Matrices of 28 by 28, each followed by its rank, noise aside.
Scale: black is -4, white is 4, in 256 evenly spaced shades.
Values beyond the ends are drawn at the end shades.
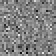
six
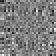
four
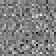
five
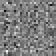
six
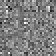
six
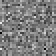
six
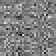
six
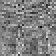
four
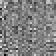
five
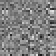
three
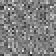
six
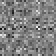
four
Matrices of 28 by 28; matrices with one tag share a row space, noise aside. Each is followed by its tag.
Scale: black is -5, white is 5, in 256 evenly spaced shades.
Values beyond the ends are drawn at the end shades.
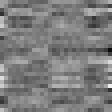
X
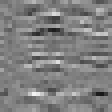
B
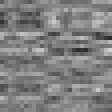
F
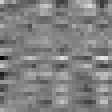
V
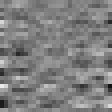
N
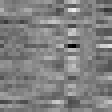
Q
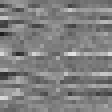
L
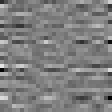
N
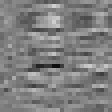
B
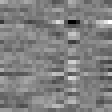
Q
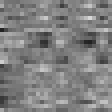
V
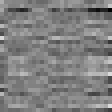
X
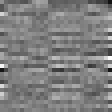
X
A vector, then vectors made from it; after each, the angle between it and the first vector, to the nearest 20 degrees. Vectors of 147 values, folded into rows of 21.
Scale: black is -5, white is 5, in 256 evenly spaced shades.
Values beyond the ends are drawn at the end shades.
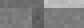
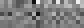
60 degrees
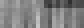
140 degrees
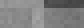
160 degrees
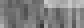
40 degrees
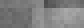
120 degrees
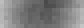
100 degrees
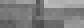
40 degrees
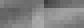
120 degrees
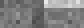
20 degrees
